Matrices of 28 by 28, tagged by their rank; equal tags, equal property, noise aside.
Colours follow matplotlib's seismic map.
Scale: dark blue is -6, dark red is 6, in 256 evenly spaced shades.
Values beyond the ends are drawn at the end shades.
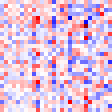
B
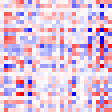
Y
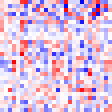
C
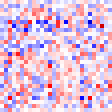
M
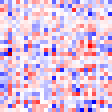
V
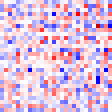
V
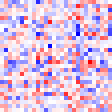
B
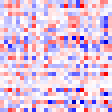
Y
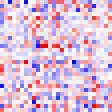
B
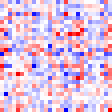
V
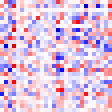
B
